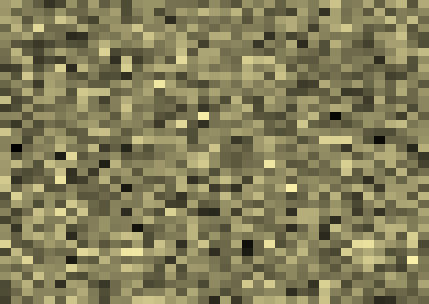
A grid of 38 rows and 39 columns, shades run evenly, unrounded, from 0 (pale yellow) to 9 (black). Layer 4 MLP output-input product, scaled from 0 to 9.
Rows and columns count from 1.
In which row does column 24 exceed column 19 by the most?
15
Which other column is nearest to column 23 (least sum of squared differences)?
3
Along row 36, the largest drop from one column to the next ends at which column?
30
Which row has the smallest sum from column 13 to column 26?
38
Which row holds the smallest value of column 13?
32
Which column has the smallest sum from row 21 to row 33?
6
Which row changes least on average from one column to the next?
17
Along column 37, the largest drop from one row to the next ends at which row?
16
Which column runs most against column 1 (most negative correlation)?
8
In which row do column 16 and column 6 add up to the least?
27
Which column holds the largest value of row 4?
29
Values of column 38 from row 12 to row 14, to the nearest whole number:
5 5 6
